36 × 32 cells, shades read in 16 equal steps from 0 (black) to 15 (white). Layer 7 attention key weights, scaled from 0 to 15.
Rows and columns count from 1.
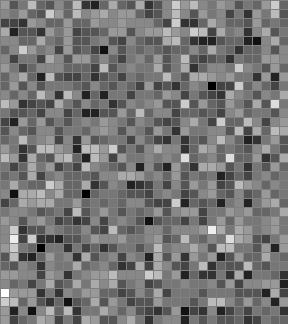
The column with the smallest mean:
28
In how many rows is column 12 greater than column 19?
22
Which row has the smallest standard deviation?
24
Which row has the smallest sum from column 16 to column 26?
35
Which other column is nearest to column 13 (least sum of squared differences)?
30
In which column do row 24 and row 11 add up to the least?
10
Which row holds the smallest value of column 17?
25
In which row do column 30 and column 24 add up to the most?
26
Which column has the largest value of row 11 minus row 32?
32
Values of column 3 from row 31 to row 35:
8 7 9 6 8
